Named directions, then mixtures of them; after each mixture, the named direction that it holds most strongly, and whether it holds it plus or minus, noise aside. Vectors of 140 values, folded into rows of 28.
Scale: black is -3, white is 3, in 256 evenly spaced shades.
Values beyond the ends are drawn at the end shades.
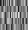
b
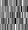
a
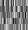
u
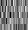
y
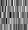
y, plus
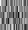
b, minus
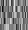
u, plus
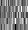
a, minus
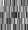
b, minus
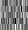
a, plus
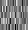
a, minus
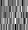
a, minus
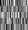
b, plus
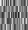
b, minus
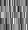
u, minus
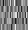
b, plus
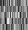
b, plus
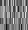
u, minus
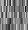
y, minus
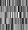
b, plus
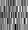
b, minus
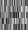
u, minus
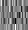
a, plus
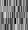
a, plus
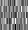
a, minus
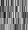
u, plus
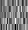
a, minus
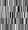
a, plus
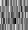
a, plus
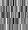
u, plus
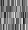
a, minus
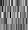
b, plus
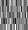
a, plus
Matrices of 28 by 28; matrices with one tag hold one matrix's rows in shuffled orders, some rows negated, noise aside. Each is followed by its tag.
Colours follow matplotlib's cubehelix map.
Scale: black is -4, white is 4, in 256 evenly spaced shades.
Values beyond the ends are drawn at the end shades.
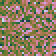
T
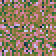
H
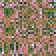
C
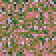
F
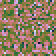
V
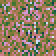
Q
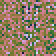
Q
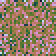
H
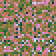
V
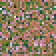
F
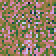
Q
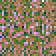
H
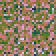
V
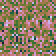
C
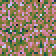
F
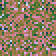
H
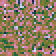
V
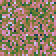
F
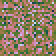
V
